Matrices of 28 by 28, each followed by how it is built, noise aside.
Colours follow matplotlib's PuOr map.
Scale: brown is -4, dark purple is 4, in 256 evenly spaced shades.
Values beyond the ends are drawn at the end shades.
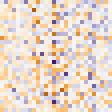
repeating rows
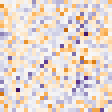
Hankel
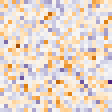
noise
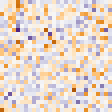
noise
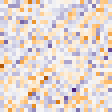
Hankel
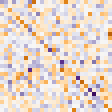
diagonal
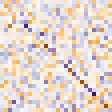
diagonal
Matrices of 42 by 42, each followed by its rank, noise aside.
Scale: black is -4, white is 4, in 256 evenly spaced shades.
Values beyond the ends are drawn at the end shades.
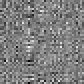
five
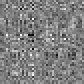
four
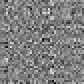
six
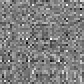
six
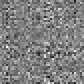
five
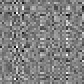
three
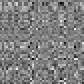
four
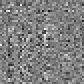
six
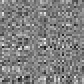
three
